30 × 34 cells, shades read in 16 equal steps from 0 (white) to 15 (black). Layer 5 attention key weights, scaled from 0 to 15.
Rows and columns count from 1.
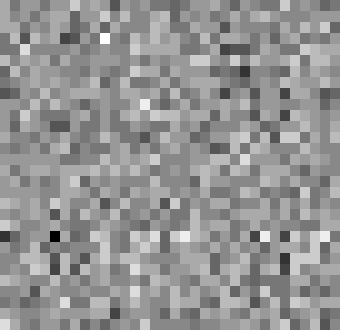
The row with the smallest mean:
6
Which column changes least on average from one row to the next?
32
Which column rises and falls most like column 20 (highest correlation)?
33
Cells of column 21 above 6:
10
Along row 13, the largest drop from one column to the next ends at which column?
29
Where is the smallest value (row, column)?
4, 11
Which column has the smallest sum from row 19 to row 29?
14
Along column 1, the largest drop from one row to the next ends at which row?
23
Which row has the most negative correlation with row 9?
21
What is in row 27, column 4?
10
